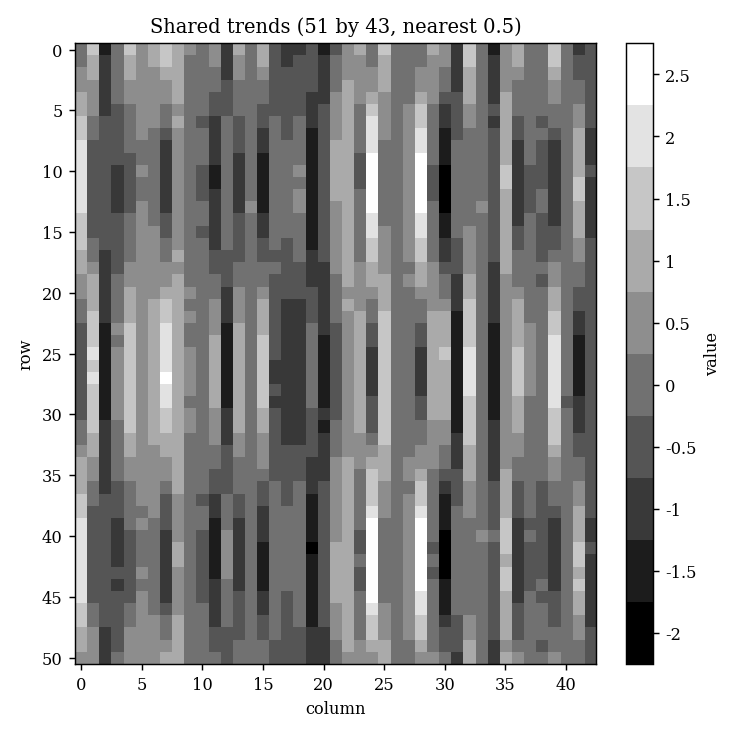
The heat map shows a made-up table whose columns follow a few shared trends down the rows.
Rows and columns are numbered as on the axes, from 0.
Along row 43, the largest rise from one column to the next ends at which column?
24
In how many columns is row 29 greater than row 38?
19
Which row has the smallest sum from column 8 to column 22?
11
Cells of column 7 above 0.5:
18
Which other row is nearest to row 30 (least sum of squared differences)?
23
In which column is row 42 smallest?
30
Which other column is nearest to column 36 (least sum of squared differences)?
13
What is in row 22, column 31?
-1.5
